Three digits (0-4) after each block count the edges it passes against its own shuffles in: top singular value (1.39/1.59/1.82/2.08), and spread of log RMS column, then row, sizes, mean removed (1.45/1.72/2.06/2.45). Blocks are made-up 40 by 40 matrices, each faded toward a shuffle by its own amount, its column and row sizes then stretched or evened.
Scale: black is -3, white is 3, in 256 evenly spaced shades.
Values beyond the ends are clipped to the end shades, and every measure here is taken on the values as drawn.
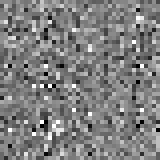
0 3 1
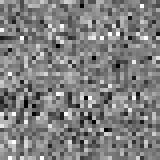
2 0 2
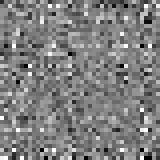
2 2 4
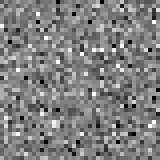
0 0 0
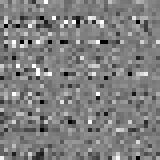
1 2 4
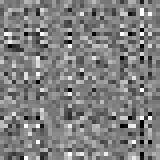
4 4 3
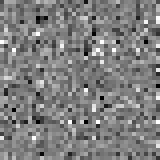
1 2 2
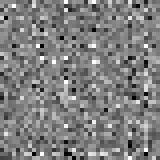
0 3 2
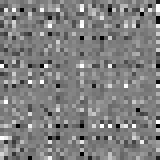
2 4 4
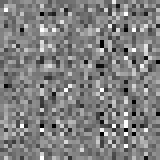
3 4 2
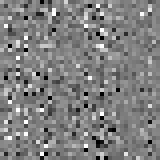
0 4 0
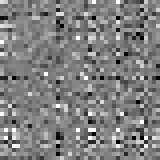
4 4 2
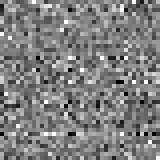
2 0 3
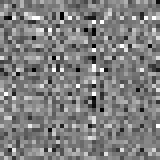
4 2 3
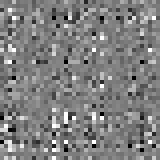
1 4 4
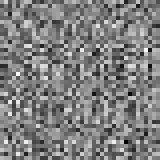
4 0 3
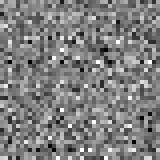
0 0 3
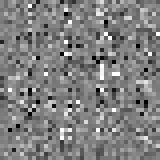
1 3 1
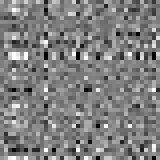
4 3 4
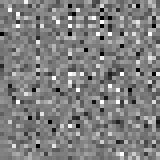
2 2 1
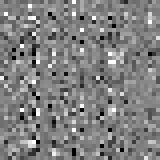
2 4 0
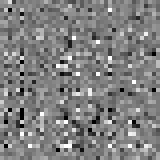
2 3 3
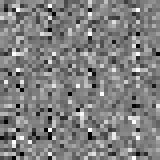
3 3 1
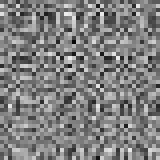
4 0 4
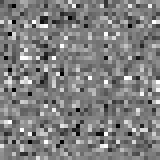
1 2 4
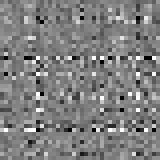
4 3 4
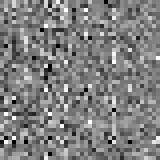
2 3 0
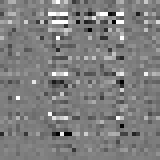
4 3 4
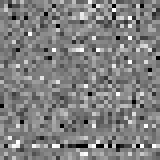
3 0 3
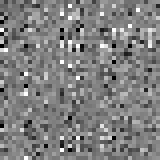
2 4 1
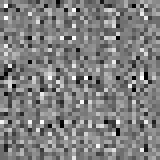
3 3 2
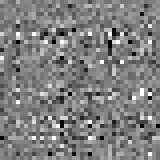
2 3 3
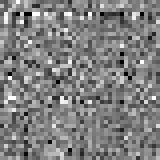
2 1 2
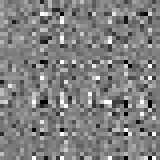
4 3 3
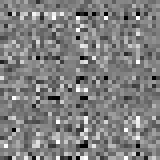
1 3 4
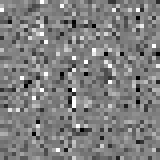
1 1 1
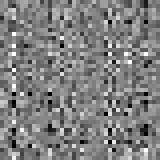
4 4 3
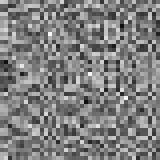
4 0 0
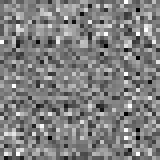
4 3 0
